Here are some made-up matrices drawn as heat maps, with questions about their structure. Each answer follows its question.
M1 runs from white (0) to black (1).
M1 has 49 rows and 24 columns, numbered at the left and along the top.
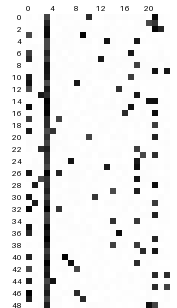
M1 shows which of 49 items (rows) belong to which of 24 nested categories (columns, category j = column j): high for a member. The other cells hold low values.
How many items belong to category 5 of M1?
3
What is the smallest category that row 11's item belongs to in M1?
8
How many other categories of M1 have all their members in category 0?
9
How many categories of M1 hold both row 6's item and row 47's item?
2
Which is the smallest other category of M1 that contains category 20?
21
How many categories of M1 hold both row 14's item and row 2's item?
2
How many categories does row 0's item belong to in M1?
3
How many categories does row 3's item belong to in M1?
3
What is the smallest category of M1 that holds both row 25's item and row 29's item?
18
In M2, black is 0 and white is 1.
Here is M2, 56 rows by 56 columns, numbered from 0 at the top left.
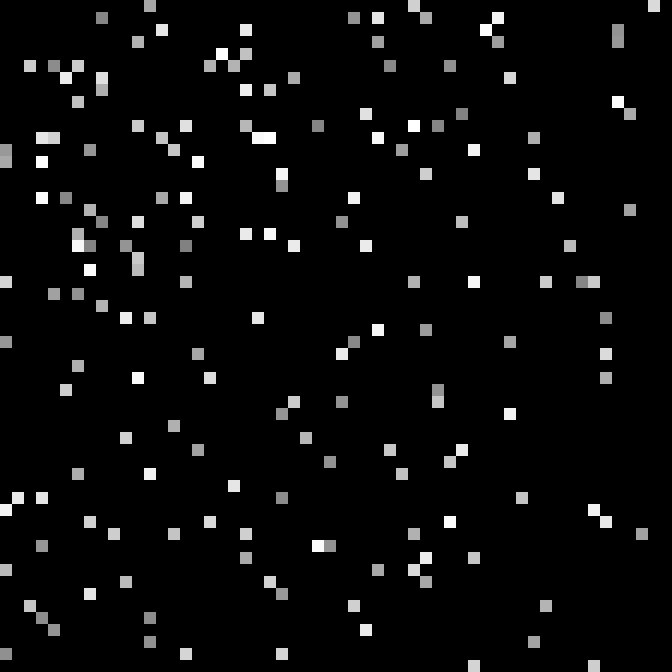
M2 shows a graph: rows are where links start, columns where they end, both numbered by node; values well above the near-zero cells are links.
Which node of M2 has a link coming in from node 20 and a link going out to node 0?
node 47
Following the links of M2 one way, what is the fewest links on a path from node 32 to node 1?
6
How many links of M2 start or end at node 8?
7
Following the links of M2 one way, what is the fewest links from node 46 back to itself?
6
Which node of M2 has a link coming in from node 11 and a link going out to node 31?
node 3
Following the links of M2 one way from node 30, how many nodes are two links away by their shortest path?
4
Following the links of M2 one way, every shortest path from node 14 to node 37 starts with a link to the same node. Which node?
node 44
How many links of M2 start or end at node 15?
6
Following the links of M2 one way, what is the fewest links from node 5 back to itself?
2
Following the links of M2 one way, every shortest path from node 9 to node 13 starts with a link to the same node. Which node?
node 38
